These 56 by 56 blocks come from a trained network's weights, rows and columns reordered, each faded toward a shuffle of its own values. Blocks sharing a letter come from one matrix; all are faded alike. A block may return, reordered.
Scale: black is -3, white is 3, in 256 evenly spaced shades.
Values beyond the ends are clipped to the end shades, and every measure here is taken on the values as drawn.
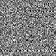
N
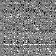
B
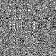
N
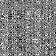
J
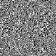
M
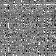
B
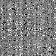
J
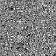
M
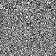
N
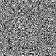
M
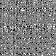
J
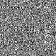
N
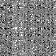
J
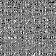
J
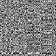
N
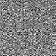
N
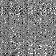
J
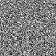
N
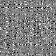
J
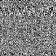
N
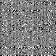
J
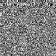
N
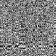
N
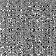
J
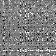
B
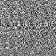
N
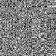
N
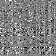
J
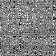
B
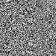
M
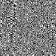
M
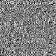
N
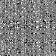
J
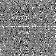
B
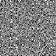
M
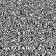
N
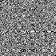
N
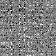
B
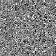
M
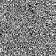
N
